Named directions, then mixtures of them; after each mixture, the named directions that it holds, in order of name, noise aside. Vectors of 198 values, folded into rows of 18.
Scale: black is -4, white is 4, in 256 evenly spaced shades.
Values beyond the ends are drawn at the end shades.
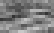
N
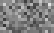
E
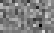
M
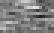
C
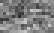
M, N.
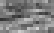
N.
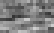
C, N.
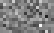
E, M.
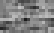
C, N.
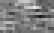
C.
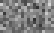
E, M.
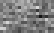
C, E.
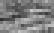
N.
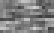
C, N.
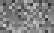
E.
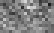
C, E.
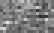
C, E.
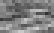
N.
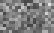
E, M.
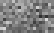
C, E.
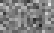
E, M.
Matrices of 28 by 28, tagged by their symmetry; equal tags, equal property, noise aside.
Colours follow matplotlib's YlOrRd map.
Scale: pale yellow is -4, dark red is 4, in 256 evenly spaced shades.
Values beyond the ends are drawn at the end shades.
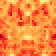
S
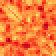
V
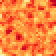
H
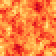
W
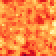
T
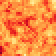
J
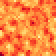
H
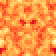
S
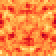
S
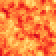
H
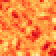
V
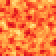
J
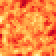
H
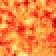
T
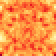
S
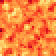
V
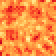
V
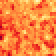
T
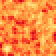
H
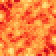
W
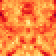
S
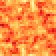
W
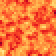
W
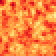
J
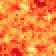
W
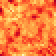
V
